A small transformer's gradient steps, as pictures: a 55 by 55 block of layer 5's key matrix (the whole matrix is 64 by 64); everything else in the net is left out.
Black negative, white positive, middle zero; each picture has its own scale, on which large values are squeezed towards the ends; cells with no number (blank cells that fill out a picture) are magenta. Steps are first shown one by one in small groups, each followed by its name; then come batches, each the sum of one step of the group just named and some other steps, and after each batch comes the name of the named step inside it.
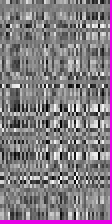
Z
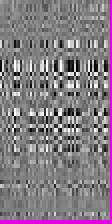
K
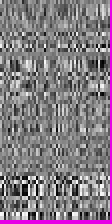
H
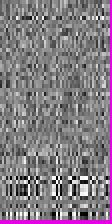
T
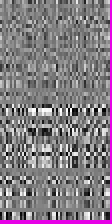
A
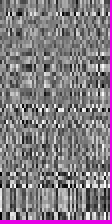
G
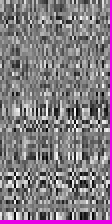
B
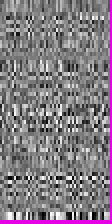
K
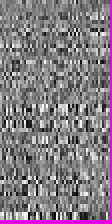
H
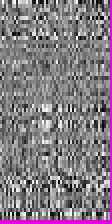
G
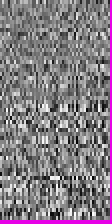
G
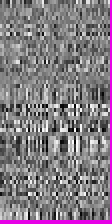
T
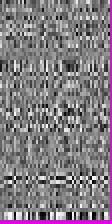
K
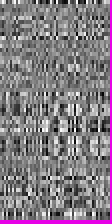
H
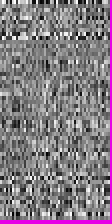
Z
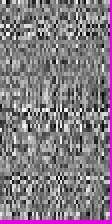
T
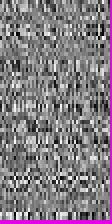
B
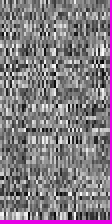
H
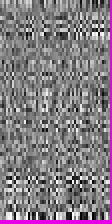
B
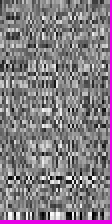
A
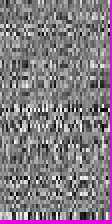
B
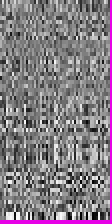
B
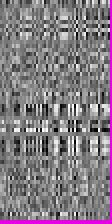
T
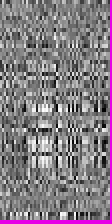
A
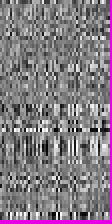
G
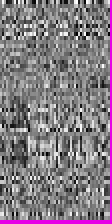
Z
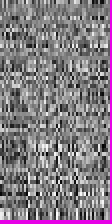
Z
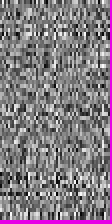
G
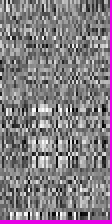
A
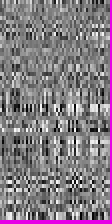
Z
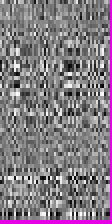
K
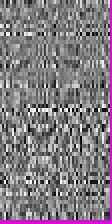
A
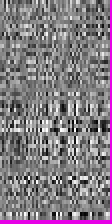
T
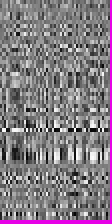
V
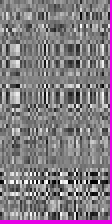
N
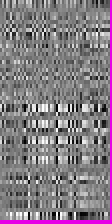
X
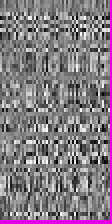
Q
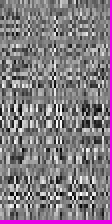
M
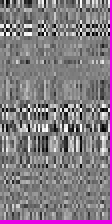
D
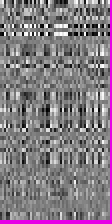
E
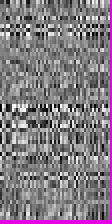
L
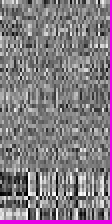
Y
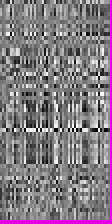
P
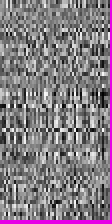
V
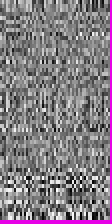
V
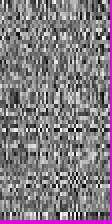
V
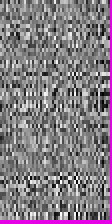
L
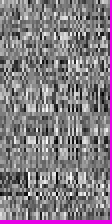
Y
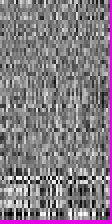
V
